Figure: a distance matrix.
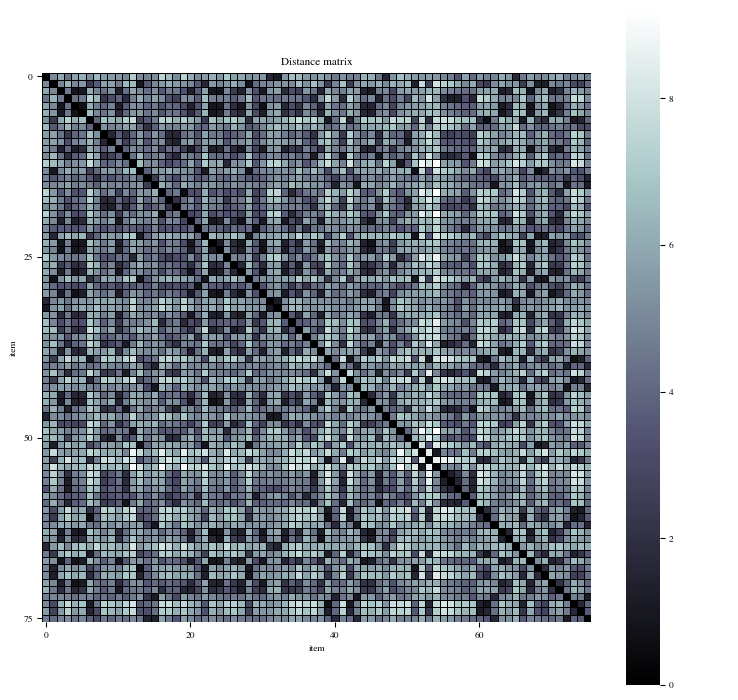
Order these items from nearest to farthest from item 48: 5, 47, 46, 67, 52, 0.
67, 5, 46, 47, 0, 52
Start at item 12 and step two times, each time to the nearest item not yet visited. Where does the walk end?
25
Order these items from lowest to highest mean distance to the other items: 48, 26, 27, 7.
27, 26, 48, 7
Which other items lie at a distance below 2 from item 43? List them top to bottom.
15, 40, 62, 72, 75
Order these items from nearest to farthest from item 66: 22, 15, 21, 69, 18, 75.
69, 22, 75, 15, 21, 18
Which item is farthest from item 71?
54
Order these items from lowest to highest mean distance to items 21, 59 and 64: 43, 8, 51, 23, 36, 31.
23, 8, 36, 31, 43, 51
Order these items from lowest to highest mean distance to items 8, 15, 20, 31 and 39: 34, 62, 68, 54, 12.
62, 68, 34, 12, 54
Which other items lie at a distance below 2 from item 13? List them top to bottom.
1, 22, 28, 51, 68, 69
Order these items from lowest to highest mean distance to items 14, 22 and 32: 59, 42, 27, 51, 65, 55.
51, 42, 65, 59, 27, 55
